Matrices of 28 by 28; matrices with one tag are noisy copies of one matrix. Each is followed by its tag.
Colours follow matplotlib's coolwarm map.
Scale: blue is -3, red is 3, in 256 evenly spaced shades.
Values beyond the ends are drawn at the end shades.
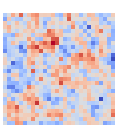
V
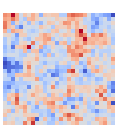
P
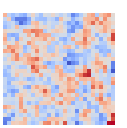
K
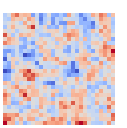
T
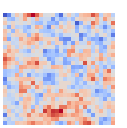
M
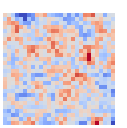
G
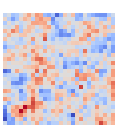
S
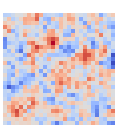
V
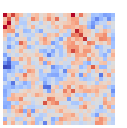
P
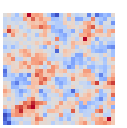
S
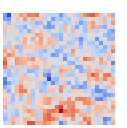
M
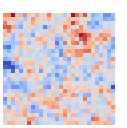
P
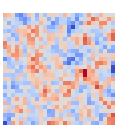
K
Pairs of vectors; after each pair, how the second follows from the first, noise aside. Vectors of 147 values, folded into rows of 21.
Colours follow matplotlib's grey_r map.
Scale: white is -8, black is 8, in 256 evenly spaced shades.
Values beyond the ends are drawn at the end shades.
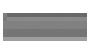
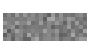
shuffled.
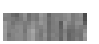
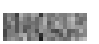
wrapped around, scaled up.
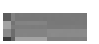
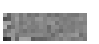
sign-scrambled.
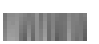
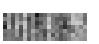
wrapped around, scaled up.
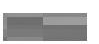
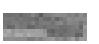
reversed.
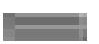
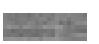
wrapped around, shrunk.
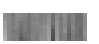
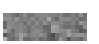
sign-scrambled.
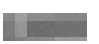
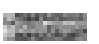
wrapped around, scaled up.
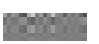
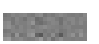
wrapped around, negated, shrunk.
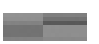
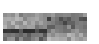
reversed, scaled up.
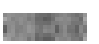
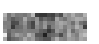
reversed, scaled up.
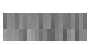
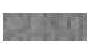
wrapped around, shrunk.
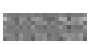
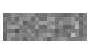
shuffled.
